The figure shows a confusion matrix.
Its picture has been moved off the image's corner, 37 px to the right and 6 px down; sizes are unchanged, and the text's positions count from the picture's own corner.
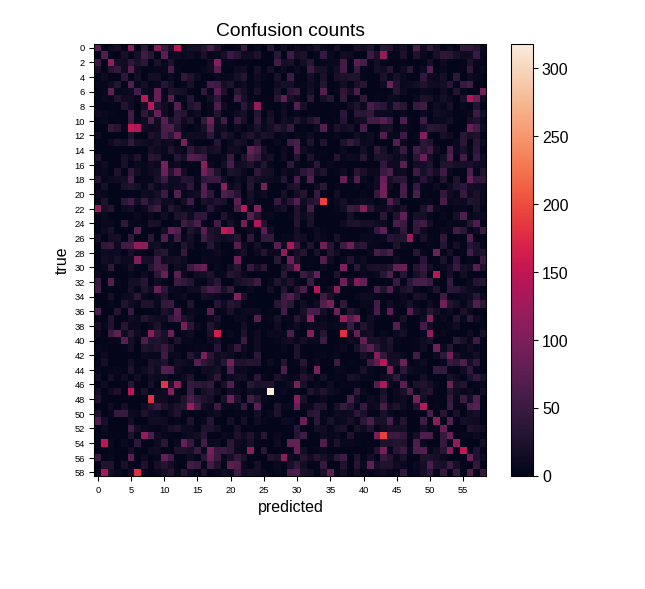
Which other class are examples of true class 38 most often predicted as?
13
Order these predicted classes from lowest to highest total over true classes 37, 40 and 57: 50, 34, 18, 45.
45, 18, 34, 50
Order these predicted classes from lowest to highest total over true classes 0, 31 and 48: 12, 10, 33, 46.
46, 33, 10, 12
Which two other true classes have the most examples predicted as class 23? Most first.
55, 14
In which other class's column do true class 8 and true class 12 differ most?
24
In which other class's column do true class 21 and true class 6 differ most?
34
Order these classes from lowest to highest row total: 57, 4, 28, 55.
4, 28, 57, 55
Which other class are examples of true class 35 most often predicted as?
52
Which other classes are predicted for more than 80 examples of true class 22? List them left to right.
0, 24, 40
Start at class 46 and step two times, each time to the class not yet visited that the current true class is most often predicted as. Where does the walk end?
17
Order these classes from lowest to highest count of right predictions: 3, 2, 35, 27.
3, 27, 35, 2
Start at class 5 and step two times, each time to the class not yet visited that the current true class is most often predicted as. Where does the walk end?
33
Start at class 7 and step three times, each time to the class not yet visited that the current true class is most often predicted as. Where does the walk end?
51
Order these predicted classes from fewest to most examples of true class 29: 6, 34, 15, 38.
15, 38, 34, 6
